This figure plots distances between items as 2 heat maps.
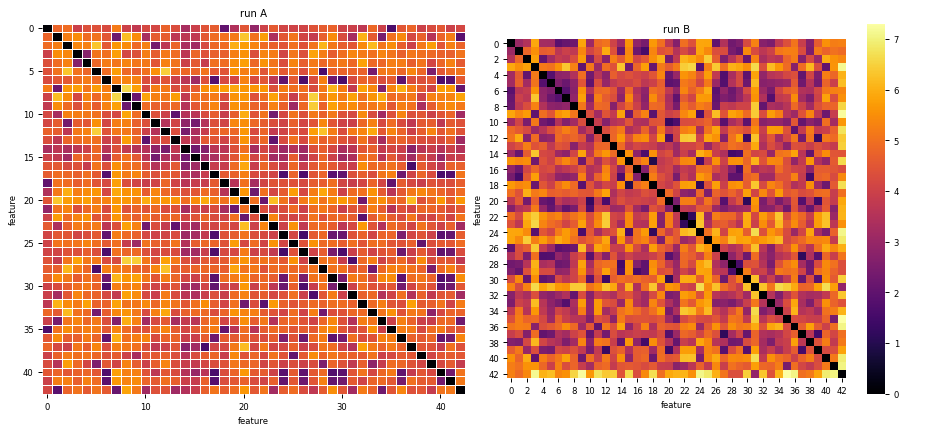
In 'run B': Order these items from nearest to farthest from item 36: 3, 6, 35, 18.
3, 18, 35, 6
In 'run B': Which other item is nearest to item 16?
29
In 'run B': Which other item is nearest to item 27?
37
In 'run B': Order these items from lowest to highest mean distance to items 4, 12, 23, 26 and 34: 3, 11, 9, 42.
11, 9, 3, 42
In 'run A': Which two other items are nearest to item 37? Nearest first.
16, 14
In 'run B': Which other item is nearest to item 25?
19
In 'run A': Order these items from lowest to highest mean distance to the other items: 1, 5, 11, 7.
11, 1, 5, 7
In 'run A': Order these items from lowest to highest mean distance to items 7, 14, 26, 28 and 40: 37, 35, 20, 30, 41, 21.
30, 41, 37, 21, 35, 20
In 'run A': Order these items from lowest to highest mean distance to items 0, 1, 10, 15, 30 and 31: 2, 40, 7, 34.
34, 40, 7, 2
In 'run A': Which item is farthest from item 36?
7
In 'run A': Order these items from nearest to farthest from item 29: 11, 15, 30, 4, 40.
40, 30, 15, 11, 4
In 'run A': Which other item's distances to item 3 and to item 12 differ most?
4
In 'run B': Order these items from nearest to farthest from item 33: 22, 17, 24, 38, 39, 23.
38, 17, 39, 23, 22, 24
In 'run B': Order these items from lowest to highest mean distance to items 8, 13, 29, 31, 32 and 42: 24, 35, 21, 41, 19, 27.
21, 27, 19, 35, 41, 24
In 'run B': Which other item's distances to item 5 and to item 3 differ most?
7
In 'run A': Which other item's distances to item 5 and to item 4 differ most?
28
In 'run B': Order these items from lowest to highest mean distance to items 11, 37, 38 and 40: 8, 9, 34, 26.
9, 8, 34, 26
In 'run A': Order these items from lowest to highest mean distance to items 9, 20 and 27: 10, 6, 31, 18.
31, 18, 6, 10
